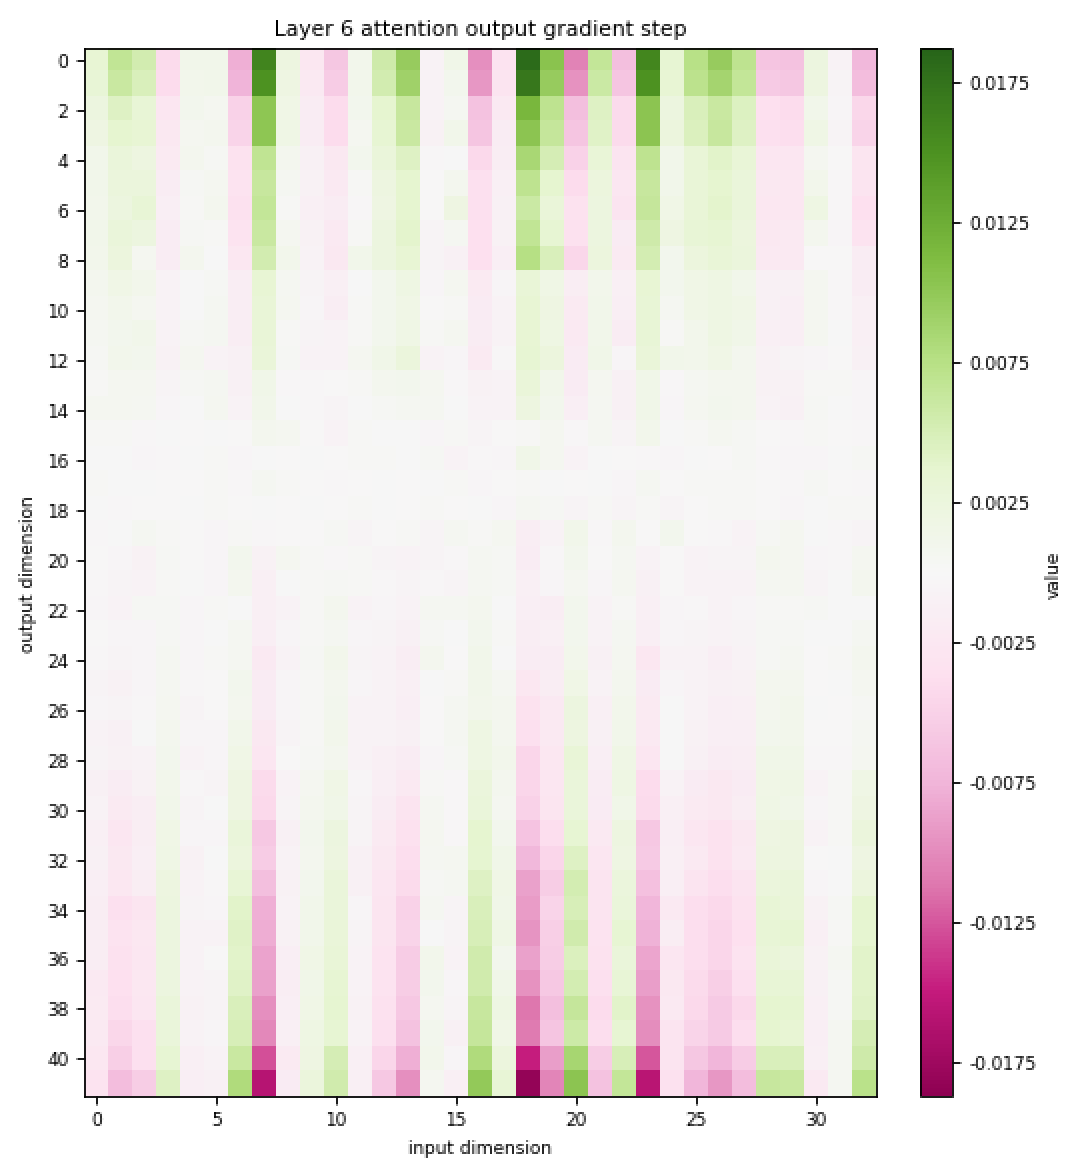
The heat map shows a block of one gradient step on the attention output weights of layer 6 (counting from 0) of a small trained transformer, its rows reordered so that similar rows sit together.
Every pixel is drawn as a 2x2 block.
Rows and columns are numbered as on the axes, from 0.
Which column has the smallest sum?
18
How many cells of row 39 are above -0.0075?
30
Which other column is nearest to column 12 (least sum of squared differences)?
21
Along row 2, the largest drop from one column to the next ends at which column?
20
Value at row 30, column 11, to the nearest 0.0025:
0
